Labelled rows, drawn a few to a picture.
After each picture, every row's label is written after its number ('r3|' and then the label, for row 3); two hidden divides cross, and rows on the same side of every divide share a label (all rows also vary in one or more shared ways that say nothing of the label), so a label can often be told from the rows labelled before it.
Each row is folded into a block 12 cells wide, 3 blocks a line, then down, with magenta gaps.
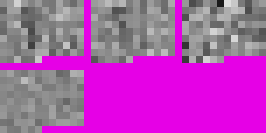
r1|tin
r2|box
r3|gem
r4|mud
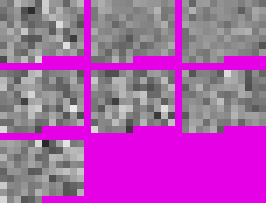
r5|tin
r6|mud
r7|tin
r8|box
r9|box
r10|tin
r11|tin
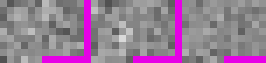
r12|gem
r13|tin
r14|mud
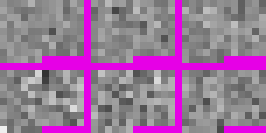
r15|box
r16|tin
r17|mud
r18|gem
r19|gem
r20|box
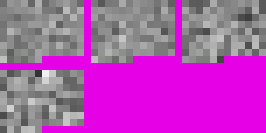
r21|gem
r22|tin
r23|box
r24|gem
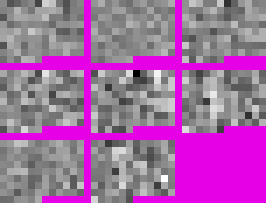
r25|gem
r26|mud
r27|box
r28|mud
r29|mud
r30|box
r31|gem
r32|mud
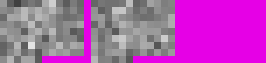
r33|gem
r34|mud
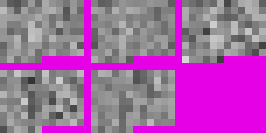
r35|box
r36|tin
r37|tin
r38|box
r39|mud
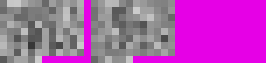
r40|mud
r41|tin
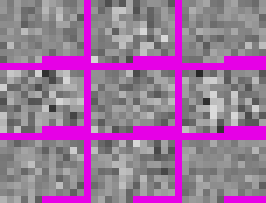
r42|tin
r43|gem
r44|gem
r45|tin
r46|tin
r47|tin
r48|tin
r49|box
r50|box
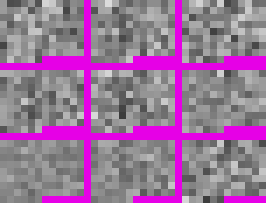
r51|tin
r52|gem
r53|tin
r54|mud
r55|box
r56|tin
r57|mud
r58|gem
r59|tin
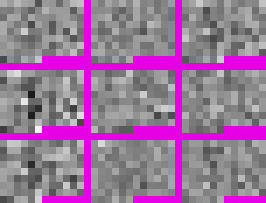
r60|mud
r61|box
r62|mud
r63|mud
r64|box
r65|mud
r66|gem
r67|mud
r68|box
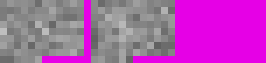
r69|mud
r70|tin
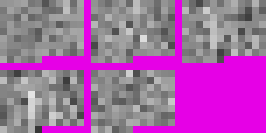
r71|gem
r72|tin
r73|mud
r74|tin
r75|tin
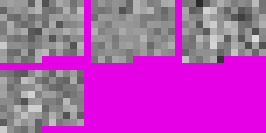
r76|gem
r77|mud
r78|mud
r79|box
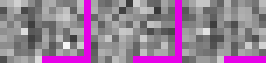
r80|gem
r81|box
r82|gem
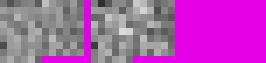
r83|tin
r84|tin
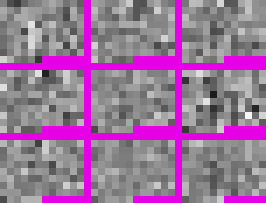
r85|tin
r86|box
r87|box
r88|box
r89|mud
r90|gem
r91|gem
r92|gem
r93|mud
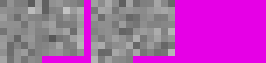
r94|gem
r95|tin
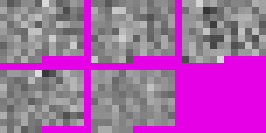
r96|box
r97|mud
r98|box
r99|box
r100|tin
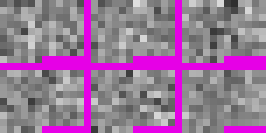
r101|tin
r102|tin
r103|box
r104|tin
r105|mud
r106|mud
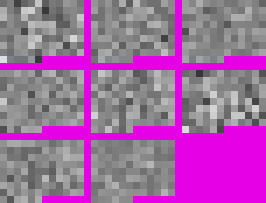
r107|mud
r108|box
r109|tin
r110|mud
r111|mud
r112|tin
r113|box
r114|box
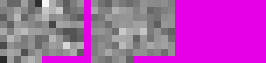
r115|gem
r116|gem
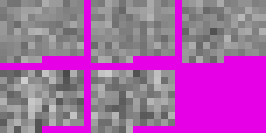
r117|gem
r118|tin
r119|tin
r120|mud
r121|mud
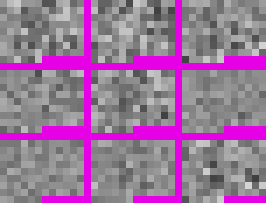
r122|tin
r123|box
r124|mud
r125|mud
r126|tin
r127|box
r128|gem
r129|mud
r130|gem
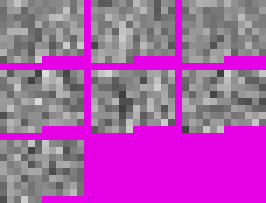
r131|gem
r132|tin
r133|tin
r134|tin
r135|mud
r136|mud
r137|box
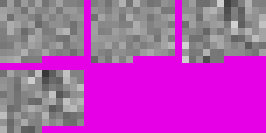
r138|tin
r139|mud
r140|mud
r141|mud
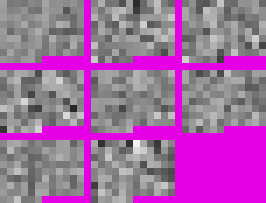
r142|box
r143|gem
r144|box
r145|gem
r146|gem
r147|box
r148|tin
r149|tin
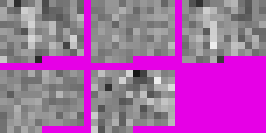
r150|mud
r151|gem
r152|gem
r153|box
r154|mud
